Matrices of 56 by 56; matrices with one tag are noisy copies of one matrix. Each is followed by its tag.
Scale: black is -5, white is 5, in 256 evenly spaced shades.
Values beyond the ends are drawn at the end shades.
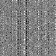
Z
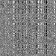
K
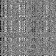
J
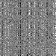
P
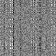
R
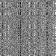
P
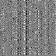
Z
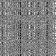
P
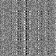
Z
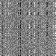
P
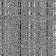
P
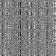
P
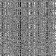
P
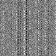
Z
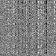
K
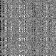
J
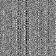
Z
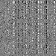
K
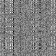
R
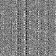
Z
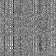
R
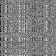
J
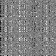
J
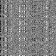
J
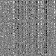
K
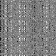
J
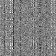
R
